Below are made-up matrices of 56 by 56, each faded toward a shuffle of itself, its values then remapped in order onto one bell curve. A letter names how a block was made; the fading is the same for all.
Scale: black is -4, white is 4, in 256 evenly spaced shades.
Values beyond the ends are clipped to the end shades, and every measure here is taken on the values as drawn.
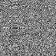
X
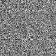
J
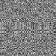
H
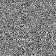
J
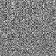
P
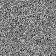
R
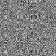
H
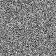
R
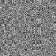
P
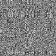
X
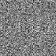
X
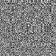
P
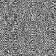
P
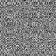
H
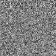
J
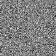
J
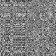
H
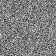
R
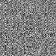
P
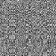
H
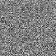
P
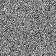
R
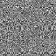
X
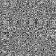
X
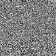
J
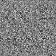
J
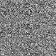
J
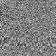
P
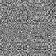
H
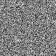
R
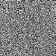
J
